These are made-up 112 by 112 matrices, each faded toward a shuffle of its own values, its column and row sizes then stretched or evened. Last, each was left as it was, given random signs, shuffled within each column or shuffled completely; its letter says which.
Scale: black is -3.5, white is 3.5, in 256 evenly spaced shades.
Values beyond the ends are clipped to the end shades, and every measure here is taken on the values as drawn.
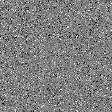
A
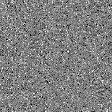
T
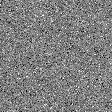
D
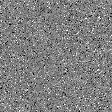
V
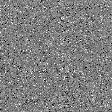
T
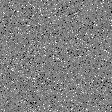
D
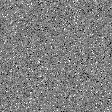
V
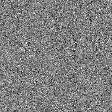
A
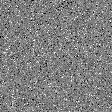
D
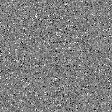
T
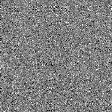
T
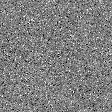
D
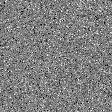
D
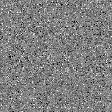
T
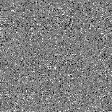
T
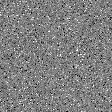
D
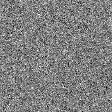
V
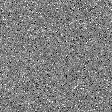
D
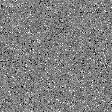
A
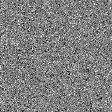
V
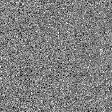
A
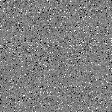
T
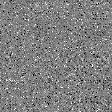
T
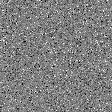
D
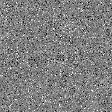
A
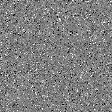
A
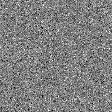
V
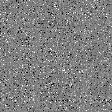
T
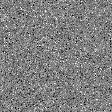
V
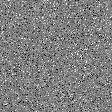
D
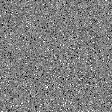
T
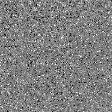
T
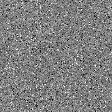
V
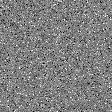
D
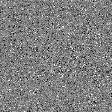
A
